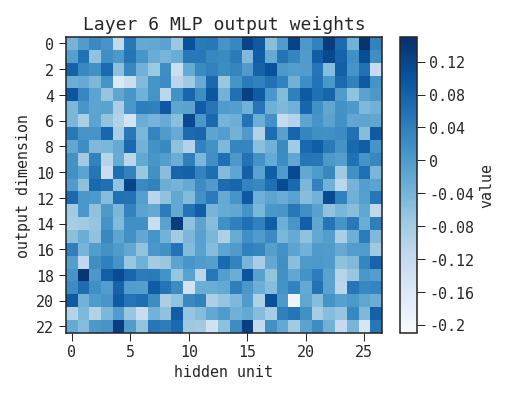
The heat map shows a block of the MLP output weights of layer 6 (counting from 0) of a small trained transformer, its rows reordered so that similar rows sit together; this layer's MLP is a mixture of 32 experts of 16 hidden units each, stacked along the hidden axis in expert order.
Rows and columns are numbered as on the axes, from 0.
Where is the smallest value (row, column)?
20, 19
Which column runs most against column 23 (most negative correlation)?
4
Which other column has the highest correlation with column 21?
14
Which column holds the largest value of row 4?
15
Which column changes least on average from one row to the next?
21
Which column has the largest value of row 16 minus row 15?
9
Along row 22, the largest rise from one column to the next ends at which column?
26
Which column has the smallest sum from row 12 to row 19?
23
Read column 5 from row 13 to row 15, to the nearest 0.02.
0.04 0.02 0.02
